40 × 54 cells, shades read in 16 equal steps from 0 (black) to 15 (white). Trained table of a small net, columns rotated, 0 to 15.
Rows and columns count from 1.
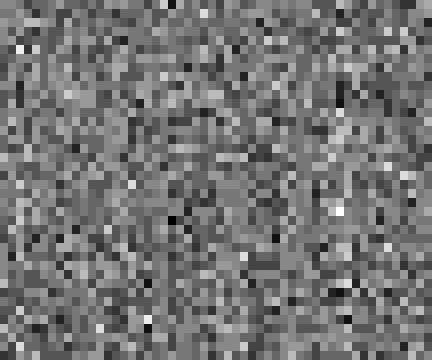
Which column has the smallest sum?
35
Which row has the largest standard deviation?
6
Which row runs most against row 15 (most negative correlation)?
36
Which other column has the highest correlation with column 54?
33
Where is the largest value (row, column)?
24, 43
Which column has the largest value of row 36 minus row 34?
19
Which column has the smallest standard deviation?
38
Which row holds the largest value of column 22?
12
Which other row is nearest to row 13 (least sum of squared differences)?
23
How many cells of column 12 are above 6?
21
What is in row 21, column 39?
9
